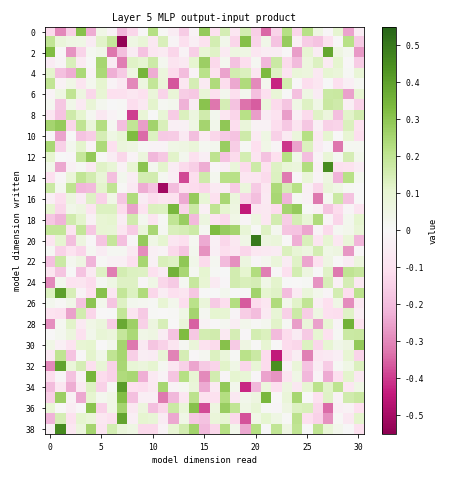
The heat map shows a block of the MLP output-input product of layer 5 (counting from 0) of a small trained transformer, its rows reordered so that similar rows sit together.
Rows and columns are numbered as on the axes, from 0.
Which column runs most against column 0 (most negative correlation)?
7
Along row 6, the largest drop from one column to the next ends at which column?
29
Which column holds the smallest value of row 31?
22
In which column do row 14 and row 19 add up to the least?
23
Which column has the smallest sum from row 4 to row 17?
20
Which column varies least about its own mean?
5
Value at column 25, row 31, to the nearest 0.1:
-0.3
